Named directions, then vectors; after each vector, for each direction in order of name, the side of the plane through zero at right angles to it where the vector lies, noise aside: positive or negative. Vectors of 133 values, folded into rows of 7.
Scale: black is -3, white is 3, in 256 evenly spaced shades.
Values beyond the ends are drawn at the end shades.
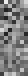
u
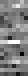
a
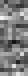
negative, negative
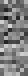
negative, positive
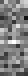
positive, positive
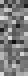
negative, negative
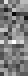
positive, positive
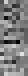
negative, positive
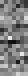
negative, negative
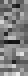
negative, positive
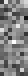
positive, positive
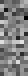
positive, positive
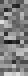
negative, positive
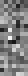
negative, negative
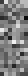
positive, positive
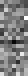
negative, negative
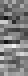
negative, positive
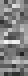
positive, negative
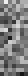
positive, positive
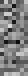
negative, positive
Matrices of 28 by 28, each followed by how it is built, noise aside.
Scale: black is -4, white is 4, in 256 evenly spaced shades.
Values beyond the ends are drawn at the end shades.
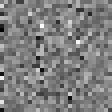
uneven columns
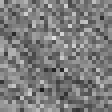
Toeplitz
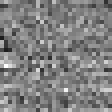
low rank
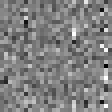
uneven columns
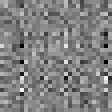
low rank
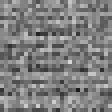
blocks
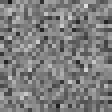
blocks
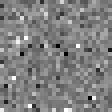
sparse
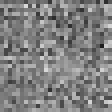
blocks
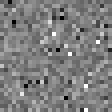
sparse
